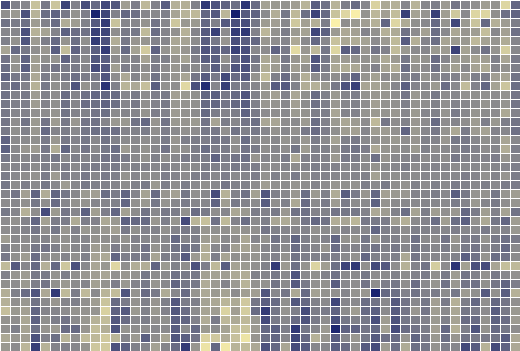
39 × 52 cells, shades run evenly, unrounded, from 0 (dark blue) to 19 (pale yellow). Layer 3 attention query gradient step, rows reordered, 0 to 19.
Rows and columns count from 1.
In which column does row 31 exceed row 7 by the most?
25
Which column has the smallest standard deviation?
43
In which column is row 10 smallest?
21
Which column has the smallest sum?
22
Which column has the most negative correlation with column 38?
52
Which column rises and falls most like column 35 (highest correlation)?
36
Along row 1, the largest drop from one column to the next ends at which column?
7
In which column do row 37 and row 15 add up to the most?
46
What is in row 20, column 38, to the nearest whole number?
12
